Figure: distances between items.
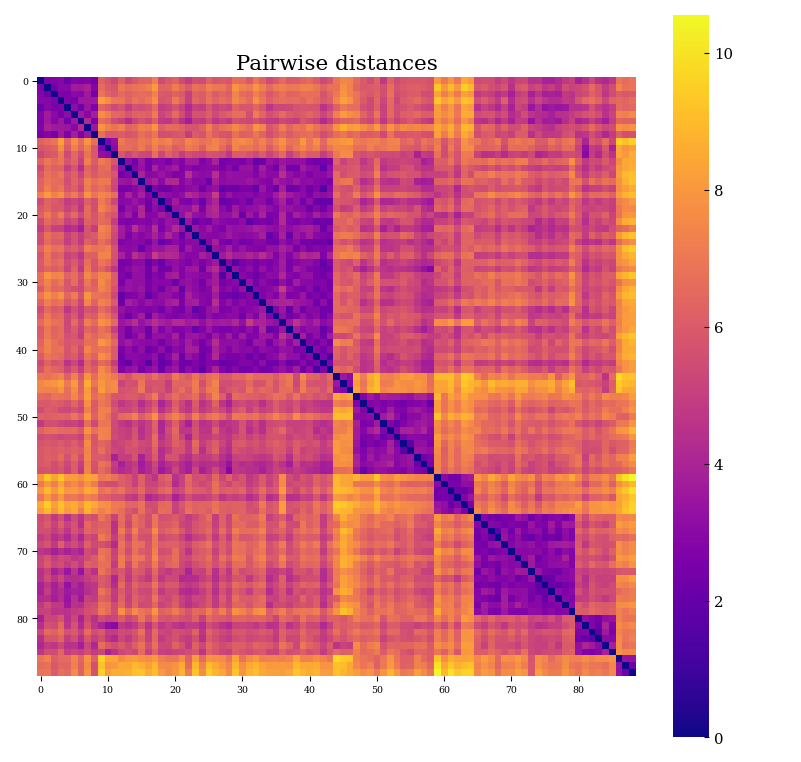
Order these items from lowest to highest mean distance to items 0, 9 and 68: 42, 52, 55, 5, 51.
5, 42, 51, 55, 52
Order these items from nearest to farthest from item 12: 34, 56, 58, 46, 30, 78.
30, 34, 58, 56, 46, 78
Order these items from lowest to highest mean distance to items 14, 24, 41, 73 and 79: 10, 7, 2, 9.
2, 7, 10, 9
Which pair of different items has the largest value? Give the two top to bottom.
59, 88
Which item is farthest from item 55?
44
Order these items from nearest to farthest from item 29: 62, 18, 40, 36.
18, 40, 36, 62
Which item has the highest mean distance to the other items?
88
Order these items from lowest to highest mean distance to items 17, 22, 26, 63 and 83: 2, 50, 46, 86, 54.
54, 2, 46, 50, 86
